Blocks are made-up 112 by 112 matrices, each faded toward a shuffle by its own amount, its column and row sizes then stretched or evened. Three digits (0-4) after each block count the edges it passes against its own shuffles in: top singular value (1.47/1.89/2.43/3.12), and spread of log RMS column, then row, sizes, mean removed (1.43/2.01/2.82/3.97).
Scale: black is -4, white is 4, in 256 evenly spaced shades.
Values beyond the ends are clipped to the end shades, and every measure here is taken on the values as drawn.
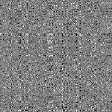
3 2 2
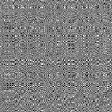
4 2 3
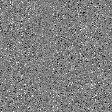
0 2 0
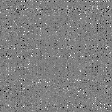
1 2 2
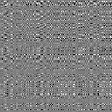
4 3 4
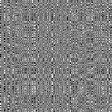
4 4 0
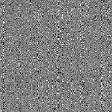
3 3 0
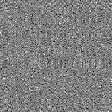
3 0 0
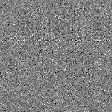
2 0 1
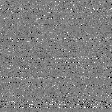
0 0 3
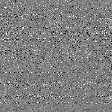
2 1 3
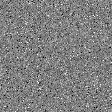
0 1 0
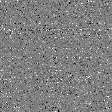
1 0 2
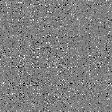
1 2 2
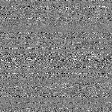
1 0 4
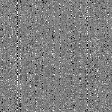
2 3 0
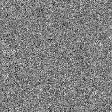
1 1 1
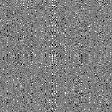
3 3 1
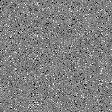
2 1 0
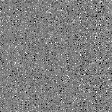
1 2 1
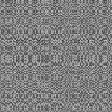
4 2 3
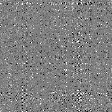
2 3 2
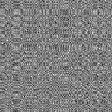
4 0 0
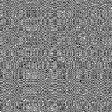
4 1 0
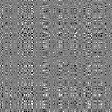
4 4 3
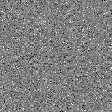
2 0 0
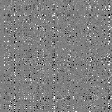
3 3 2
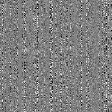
2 4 0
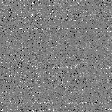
1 1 2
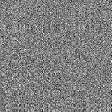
3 2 0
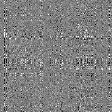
3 3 2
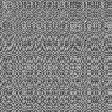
4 0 3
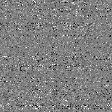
1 1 3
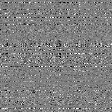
2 1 4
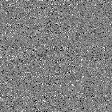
1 1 2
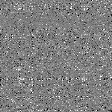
2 1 2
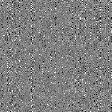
3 3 1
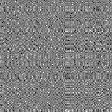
4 1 2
